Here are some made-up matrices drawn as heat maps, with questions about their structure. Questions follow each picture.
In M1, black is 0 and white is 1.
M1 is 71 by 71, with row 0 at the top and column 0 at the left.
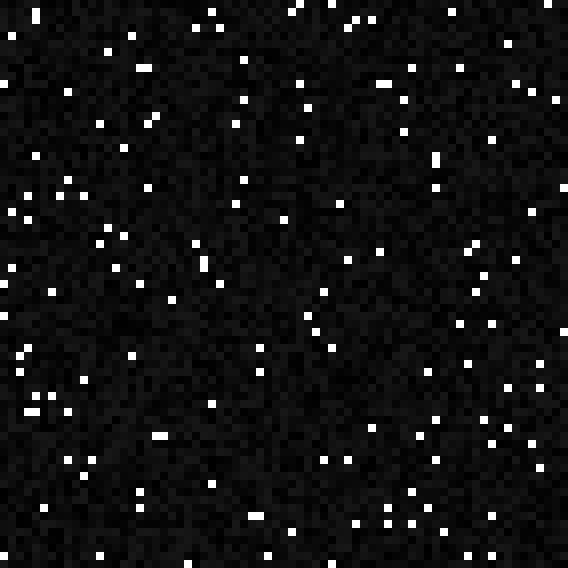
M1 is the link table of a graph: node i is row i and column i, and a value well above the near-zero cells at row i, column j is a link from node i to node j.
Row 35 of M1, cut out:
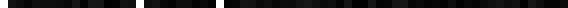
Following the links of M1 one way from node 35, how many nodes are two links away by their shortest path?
5
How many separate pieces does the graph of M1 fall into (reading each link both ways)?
3
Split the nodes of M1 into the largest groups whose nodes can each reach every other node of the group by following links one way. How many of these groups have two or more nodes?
1
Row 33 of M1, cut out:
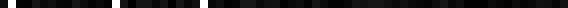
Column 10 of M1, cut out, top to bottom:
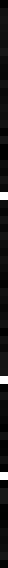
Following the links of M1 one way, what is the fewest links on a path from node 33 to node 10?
4
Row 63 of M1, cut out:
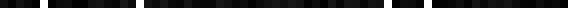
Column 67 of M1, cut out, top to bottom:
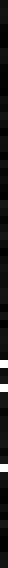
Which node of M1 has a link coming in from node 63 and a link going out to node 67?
node 48
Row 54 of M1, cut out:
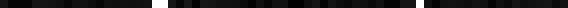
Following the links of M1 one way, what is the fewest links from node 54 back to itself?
2
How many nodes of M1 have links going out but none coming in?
6
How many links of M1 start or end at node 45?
2
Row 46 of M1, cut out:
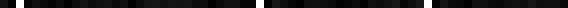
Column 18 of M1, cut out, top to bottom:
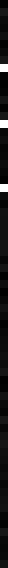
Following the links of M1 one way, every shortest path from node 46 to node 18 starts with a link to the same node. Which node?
node 32
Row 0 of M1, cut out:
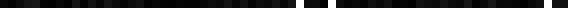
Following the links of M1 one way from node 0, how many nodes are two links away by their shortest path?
3
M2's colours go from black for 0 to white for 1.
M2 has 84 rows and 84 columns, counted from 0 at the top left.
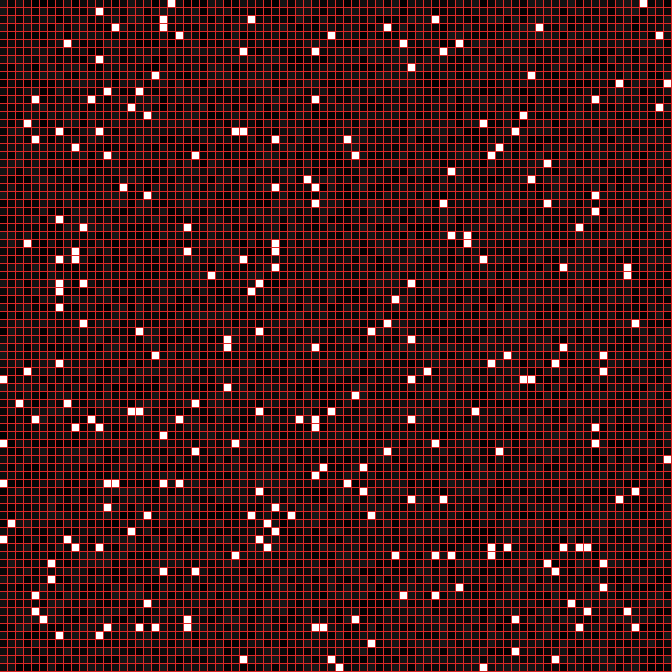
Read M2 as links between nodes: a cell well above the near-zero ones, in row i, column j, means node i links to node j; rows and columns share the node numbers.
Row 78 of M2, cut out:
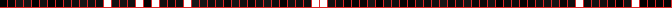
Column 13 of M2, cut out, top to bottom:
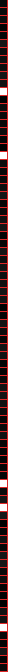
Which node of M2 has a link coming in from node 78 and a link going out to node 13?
node 19
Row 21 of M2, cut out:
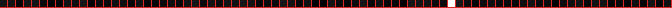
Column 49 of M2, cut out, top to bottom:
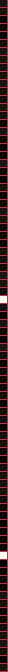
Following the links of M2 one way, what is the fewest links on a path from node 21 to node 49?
7
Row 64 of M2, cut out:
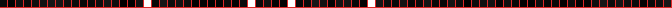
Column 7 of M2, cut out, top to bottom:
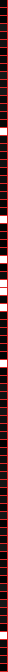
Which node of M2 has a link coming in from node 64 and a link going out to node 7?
node 36
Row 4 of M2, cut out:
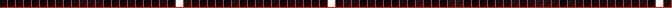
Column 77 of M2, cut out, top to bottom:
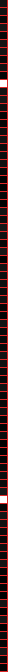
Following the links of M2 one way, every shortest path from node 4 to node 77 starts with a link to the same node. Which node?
node 82
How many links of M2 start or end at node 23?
7
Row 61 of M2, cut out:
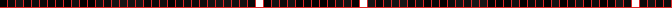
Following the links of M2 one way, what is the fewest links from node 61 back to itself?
2
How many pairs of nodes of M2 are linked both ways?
3
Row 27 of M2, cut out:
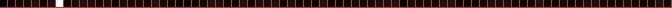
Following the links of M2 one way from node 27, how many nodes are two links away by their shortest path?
1
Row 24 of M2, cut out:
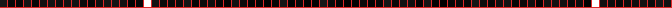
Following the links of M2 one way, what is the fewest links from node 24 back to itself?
3
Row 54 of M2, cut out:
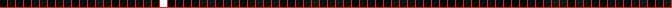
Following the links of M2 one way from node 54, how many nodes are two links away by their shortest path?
1
